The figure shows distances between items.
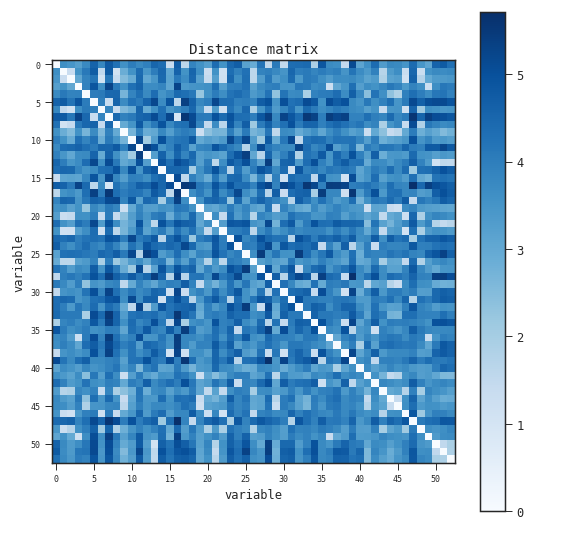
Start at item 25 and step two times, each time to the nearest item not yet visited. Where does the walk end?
40
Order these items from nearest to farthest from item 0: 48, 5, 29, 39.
48, 29, 5, 39
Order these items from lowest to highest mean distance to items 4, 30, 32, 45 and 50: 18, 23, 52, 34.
52, 34, 18, 23
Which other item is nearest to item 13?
50
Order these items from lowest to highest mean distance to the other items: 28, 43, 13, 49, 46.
43, 46, 49, 13, 28
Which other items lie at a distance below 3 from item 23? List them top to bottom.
14, 18, 31, 47
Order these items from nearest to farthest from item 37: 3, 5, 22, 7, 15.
3, 15, 22, 5, 7
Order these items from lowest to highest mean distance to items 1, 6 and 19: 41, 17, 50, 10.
41, 10, 50, 17
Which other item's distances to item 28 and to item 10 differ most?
32
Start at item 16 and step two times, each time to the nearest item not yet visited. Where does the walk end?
5
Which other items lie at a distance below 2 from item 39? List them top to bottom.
24, 35, 42
